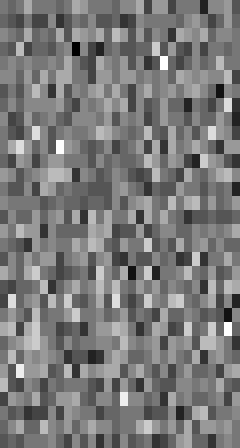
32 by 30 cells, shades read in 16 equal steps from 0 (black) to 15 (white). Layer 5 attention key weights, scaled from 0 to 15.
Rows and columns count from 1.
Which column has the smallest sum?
17
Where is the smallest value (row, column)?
4, 10
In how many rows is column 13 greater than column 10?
16
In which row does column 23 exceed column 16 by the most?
22
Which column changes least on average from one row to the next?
14
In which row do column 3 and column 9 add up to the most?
27
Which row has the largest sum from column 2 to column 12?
11
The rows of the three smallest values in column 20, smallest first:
20, 32, 23
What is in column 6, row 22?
5
